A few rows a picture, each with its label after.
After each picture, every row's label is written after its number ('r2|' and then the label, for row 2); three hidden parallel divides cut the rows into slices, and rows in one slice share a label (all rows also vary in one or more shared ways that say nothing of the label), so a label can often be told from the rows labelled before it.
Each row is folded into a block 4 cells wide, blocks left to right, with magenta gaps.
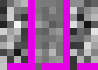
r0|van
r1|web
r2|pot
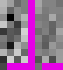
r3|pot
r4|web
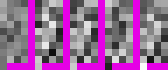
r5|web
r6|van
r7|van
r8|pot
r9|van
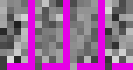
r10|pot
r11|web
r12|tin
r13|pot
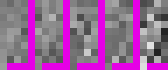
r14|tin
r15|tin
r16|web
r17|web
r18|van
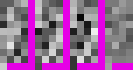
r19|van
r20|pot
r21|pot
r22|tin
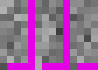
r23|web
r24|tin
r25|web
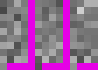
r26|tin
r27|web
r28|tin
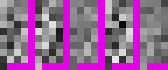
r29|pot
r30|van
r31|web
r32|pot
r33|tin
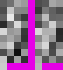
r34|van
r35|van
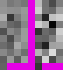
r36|web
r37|pot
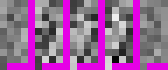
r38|web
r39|pot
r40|van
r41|van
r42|web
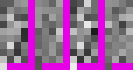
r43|van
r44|web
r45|van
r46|web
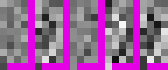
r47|web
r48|pot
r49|tin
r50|van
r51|pot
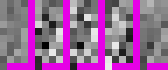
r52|web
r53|pot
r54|pot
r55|van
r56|web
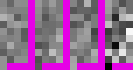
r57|tin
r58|web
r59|tin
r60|pot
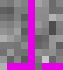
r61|tin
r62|web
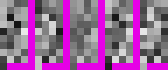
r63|pot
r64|van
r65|web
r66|pot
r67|van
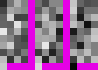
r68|van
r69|van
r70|pot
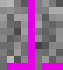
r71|web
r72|web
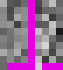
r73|web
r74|van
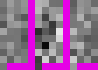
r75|tin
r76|pot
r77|tin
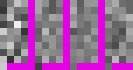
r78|van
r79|web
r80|web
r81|web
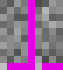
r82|tin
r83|tin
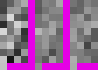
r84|van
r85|tin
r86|tin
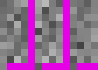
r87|tin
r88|web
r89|web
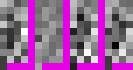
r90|pot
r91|tin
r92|pot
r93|pot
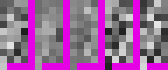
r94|van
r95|tin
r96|web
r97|pot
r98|van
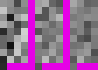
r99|pot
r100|web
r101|web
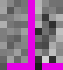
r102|web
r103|pot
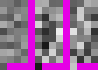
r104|web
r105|pot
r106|van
